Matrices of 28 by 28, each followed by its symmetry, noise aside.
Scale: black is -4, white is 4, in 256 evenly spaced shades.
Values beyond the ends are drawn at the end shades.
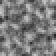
same after a half turn.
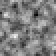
antisymmetric.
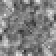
same after a half turn.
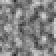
mirrored top to bottom.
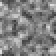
mirrored top to bottom.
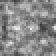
mirrored top to bottom.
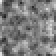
mirrored top to bottom.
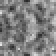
mirrored top to bottom.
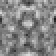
mirrored left to right.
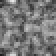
mirrored top to bottom.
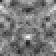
mirrored left to right.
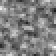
same after a half turn.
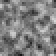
antisymmetric.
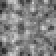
mirrored top to bottom.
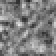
antisymmetric.
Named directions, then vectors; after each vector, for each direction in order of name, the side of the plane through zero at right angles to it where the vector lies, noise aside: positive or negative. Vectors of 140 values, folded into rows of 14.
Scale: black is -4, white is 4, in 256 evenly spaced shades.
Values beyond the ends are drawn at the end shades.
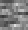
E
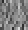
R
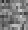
positive, positive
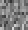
positive, negative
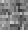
negative, negative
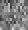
positive, negative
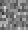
negative, positive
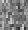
negative, negative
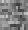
negative, negative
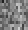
positive, positive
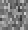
negative, negative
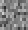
positive, negative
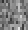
positive, positive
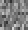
positive, negative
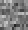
negative, positive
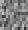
positive, negative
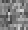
positive, positive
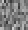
positive, negative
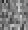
positive, positive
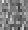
negative, negative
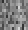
positive, positive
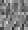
negative, positive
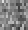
negative, negative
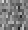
negative, negative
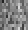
positive, positive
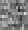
negative, negative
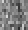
negative, negative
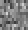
positive, negative
